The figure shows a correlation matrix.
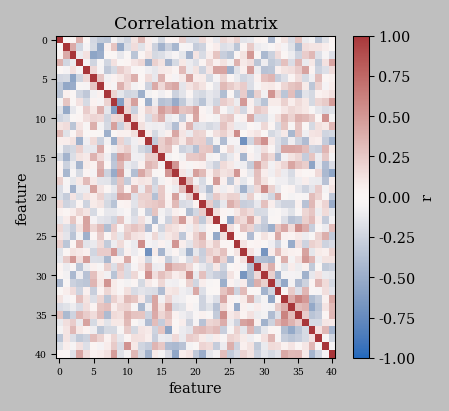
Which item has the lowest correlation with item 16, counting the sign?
37
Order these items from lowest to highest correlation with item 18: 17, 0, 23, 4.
17, 0, 4, 23
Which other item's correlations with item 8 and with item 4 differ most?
9
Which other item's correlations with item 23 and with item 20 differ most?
25
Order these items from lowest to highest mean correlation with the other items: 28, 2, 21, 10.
2, 21, 28, 10
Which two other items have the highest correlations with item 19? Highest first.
30, 5
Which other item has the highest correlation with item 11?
8
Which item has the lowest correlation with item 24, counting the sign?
31
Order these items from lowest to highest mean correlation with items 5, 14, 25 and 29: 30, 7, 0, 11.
0, 7, 11, 30
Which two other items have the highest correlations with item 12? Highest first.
26, 17
